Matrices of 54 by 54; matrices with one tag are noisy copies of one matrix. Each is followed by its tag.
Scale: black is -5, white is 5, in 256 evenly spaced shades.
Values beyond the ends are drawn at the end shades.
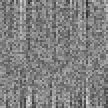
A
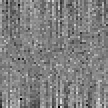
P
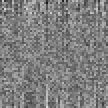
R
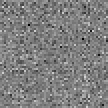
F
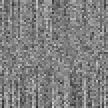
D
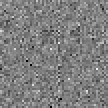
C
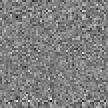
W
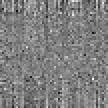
R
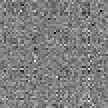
F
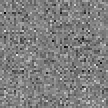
F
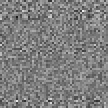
W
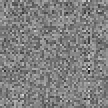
F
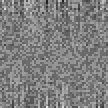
R
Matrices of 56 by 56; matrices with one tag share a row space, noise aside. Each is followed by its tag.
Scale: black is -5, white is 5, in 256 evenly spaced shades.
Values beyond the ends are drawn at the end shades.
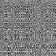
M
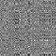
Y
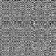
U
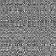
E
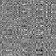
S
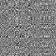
Y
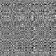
U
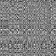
E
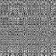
E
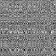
E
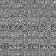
E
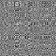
Y
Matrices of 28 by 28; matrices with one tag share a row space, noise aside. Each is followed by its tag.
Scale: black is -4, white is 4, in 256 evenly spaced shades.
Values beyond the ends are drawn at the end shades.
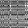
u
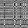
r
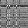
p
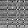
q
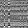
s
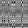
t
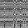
r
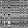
s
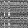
s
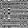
s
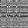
p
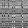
t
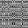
t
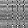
q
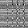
q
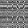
q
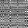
u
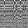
r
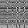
q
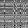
r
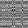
t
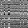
s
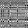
u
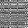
u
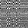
p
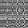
q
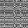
r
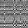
r
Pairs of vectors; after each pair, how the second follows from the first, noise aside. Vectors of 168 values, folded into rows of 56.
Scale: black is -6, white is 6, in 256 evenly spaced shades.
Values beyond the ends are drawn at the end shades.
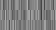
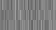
wrapped around, negated, shrunk.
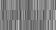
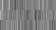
reversed, partly zeroed.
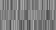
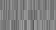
negated, shrunk.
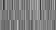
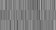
negated, shrunk.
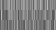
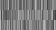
sign-scrambled.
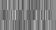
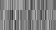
sign-scrambled.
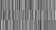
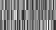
wrapped around, scaled up.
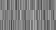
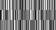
reversed, negated, scaled up.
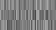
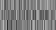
copied.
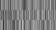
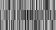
wrapped around, scaled up.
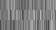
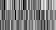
reversed, negated, scaled up.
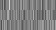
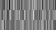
sign-scrambled.
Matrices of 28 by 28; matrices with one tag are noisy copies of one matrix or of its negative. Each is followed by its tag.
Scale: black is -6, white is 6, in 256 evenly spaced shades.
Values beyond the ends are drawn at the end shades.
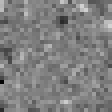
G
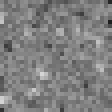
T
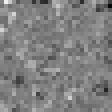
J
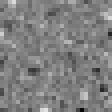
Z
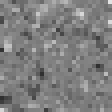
T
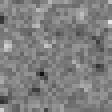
T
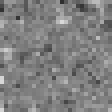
G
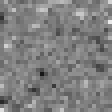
T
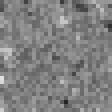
G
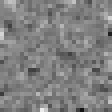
Z
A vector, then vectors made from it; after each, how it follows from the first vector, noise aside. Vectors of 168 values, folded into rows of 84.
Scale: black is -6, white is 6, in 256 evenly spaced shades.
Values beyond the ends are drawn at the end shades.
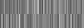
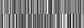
wrapped around, scaled up.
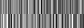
wrapped around, scaled up.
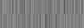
reversed, negated, shrunk.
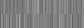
shrunk.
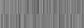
negated, shrunk.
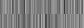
reversed, negated.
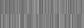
shrunk.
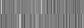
wrapped around, partly zeroed.
